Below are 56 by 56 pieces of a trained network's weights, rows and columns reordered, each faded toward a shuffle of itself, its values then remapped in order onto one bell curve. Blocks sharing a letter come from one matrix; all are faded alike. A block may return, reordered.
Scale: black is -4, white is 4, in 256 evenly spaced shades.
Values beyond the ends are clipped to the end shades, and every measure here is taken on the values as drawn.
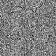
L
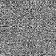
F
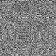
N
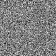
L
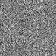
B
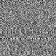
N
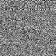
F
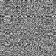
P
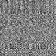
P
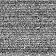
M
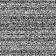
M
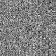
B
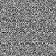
P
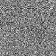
F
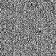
B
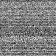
M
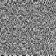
N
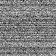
M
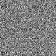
F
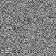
N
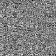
F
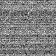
M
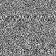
F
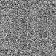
L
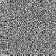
P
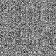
B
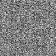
B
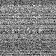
M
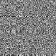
N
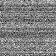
M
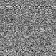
N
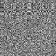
N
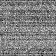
M
